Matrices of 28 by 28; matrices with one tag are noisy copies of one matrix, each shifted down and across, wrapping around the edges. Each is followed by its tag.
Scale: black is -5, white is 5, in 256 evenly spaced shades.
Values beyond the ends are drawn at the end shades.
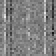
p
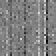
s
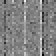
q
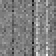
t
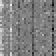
t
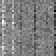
t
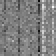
t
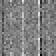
q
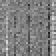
t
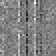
p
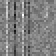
p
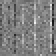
q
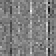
q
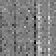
t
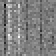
t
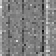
t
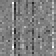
q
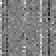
p
